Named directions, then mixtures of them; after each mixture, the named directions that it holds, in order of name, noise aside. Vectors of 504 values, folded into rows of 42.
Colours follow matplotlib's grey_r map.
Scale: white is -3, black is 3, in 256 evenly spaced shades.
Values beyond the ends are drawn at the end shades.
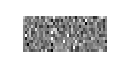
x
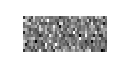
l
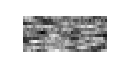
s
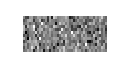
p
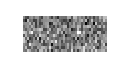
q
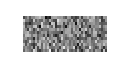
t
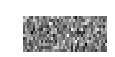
p, q, x.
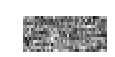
q, s, x.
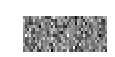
t, x.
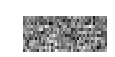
l, q, s.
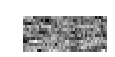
l, s, t.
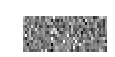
x.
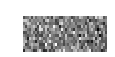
l, p.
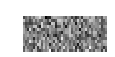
t.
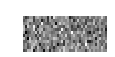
p.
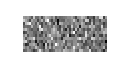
l, t, x.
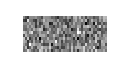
q.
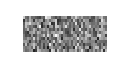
t.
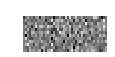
x.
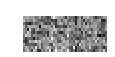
s, t, x.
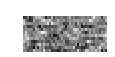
p, s, t.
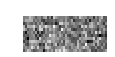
l, p, s.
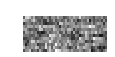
l, s.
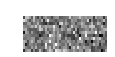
l, s.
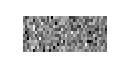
p.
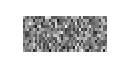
t.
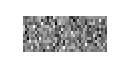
p, t.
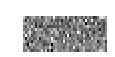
q, x.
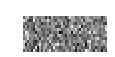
l, p, t.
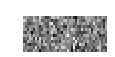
q, t, x.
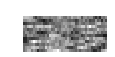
s.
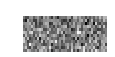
q.
